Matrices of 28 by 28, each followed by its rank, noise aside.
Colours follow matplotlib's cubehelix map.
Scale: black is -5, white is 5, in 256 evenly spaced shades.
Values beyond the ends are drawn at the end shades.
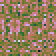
four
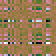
one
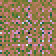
three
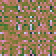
three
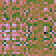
three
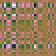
one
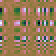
one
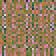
three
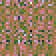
three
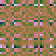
one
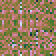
four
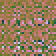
two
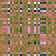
one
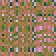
two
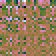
two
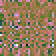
three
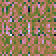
three
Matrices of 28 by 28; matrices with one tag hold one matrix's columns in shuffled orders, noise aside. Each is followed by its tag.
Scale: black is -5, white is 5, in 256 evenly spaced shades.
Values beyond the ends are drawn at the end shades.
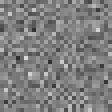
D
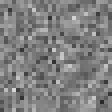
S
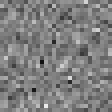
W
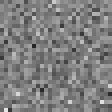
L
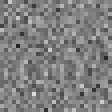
L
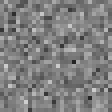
S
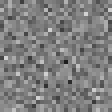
D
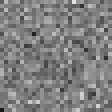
L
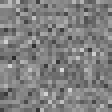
L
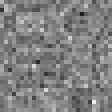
S
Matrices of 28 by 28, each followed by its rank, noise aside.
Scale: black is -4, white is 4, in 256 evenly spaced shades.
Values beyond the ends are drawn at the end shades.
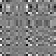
two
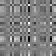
one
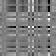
one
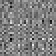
four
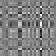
one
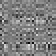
three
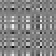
one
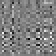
two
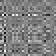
two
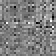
four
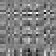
two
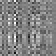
two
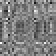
three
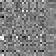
four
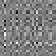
two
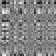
two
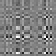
one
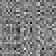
four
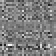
four
